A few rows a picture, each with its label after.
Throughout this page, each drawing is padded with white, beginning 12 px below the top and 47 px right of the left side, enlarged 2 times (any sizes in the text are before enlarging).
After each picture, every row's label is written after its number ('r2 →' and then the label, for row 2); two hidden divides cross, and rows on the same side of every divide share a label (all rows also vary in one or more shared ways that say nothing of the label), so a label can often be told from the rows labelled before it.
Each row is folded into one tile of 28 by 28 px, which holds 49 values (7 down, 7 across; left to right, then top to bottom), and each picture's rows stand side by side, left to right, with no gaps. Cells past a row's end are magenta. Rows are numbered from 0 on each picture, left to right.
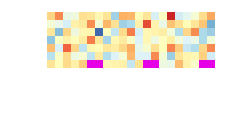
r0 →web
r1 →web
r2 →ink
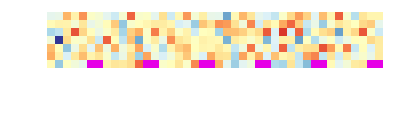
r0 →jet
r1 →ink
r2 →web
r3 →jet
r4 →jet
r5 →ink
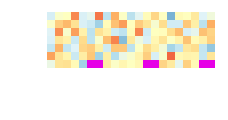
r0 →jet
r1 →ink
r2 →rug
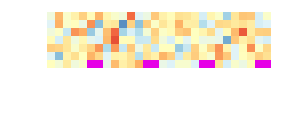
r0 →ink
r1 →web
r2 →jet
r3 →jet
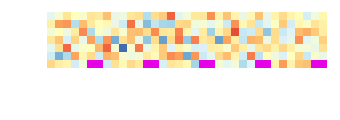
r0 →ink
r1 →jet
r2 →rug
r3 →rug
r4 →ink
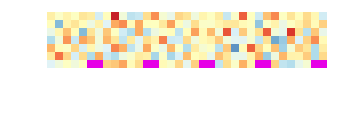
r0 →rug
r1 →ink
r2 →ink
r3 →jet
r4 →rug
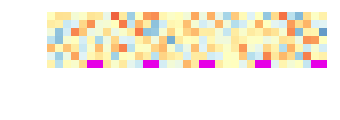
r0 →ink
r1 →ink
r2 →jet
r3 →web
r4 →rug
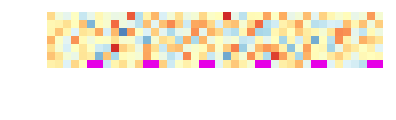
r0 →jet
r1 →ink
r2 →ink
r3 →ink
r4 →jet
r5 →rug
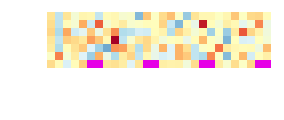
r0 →rug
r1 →web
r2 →web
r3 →ink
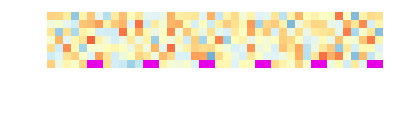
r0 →web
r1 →jet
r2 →jet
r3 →jet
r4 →web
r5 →rug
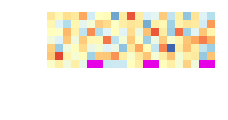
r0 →rug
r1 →jet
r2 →rug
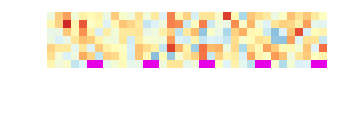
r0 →jet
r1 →jet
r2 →ink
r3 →jet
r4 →jet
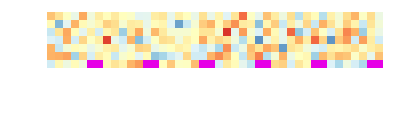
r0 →rug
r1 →ink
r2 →web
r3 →jet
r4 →rug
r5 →rug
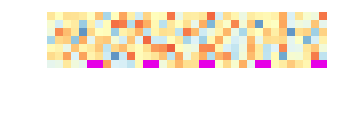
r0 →rug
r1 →ink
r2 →ink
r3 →jet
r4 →ink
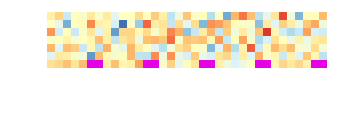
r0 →web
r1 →web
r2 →rug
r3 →jet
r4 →ink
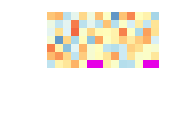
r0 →jet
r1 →rug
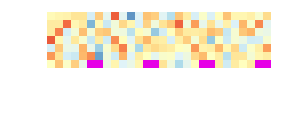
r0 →jet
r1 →web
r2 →jet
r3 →ink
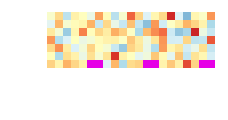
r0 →ink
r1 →rug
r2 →ink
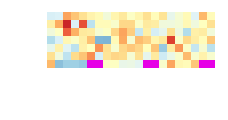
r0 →jet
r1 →rug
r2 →web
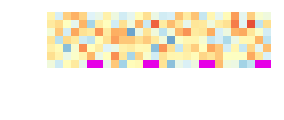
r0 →jet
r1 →rug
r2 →jet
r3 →jet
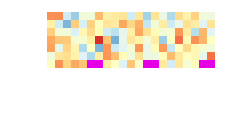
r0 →web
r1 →jet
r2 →rug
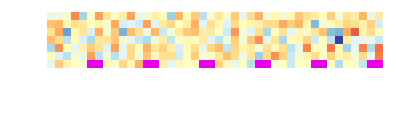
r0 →ink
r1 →ink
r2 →jet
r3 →rug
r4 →jet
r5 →jet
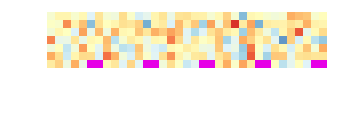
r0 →jet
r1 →jet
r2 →rug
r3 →jet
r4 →jet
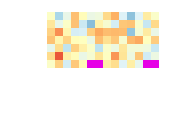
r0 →rug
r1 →rug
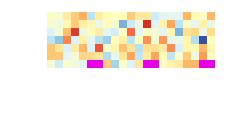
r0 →jet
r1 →web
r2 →ink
